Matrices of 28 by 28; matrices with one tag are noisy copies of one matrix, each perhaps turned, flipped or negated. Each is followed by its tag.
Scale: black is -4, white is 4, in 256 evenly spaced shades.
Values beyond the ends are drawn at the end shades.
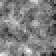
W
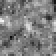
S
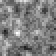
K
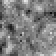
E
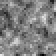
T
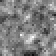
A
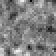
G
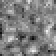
K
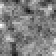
E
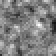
A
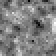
A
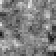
G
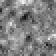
A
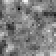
E
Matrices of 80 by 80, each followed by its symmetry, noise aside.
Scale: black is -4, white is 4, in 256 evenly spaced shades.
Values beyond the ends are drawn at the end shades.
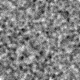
symmetric across the other diagonal.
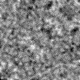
symmetric across the other diagonal.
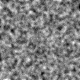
antisymmetric.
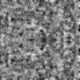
mirrored top to bottom.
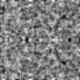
mirrored top to bottom.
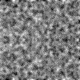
mirrored top to bottom.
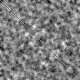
symmetric.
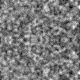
mirrored top to bottom.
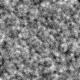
antisymmetric.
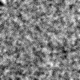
antisymmetric.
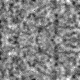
mirrored top to bottom.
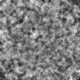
symmetric.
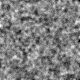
no symmetry.
